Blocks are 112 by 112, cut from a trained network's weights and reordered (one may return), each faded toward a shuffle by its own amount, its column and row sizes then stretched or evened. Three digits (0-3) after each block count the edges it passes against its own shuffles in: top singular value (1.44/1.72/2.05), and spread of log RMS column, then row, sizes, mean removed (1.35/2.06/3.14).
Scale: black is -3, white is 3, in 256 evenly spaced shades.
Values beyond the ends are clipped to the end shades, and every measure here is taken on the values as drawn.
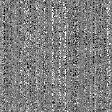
2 3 1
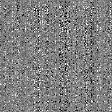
1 3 2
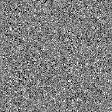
1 2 0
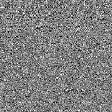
2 0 2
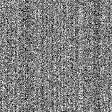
2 1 0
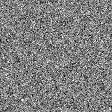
0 0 0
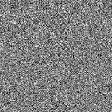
3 1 1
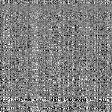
3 1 3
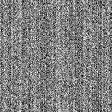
3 0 1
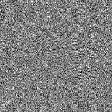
3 1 1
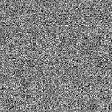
2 1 2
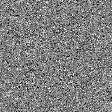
0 1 1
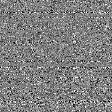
2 1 3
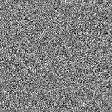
3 0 1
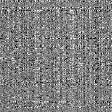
3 1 3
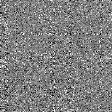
1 2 2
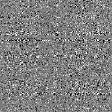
2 2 3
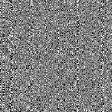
3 3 1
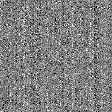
1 2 1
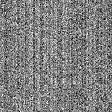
3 1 0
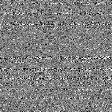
2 0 3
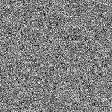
2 0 0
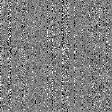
0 3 0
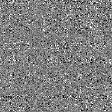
0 2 2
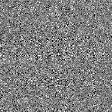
2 2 2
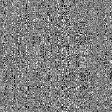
3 3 1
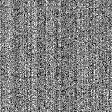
3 1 1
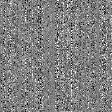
0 3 0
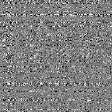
2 2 3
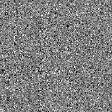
0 2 1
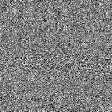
1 0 2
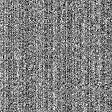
3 0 1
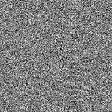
3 1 0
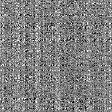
3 1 3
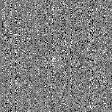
0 3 1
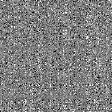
0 2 2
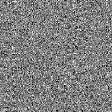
3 2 1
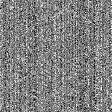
3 2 0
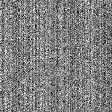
3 1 1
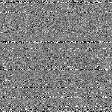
1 1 3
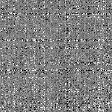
1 2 3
